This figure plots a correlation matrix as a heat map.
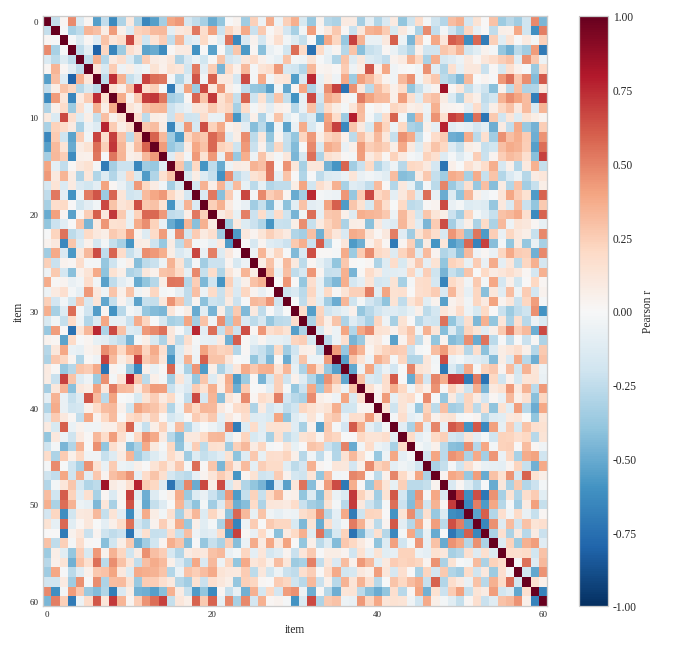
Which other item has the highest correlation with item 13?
8
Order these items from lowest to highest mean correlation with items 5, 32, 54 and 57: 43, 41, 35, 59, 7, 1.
59, 7, 35, 43, 41, 1
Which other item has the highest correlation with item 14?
60
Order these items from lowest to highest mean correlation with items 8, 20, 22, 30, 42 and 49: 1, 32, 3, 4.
3, 4, 1, 32
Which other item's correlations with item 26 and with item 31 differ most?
48
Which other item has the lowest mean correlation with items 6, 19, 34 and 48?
15
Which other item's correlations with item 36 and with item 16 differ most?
44
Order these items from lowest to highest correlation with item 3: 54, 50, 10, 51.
51, 54, 10, 50
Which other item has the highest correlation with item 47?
58
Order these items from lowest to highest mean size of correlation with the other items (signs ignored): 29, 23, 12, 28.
28, 29, 23, 12
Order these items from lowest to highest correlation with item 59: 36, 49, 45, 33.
33, 36, 49, 45
